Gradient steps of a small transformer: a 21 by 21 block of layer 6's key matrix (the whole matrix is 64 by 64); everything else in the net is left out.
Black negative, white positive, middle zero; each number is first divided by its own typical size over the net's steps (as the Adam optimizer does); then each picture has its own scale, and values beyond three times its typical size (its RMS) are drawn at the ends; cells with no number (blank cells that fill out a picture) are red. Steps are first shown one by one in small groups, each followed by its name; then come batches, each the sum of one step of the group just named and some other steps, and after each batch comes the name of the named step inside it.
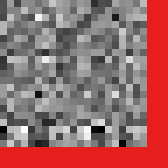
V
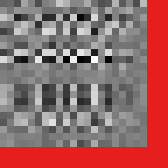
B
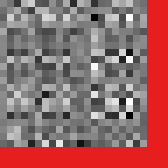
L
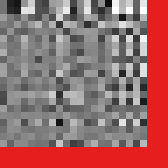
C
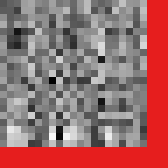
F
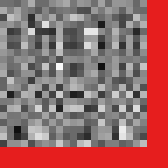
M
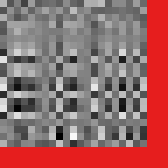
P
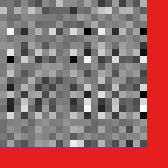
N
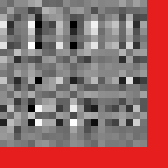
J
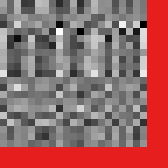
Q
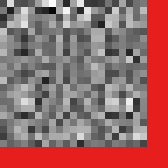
L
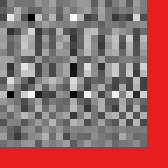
M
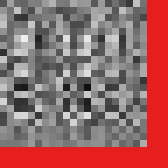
J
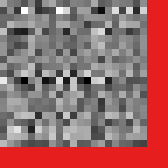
F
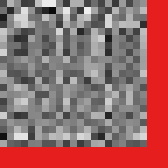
Q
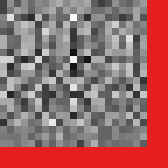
B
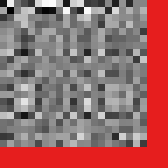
N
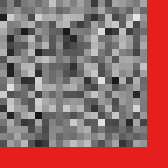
V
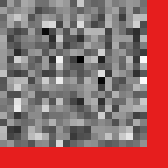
M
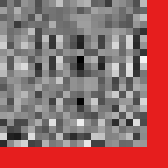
M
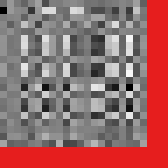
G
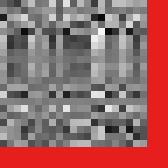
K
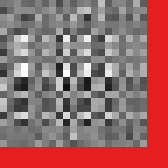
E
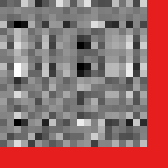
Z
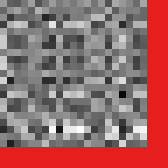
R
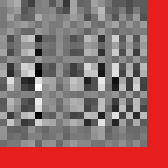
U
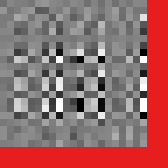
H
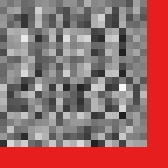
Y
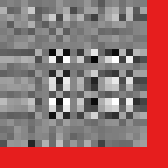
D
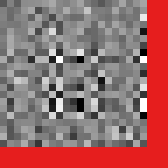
H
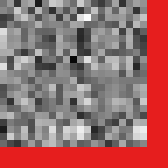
R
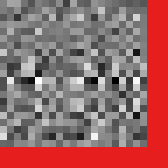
U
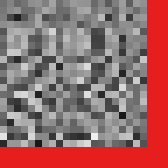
Y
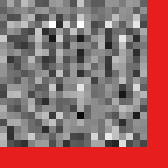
R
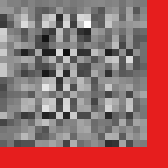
D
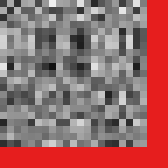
K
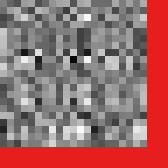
R
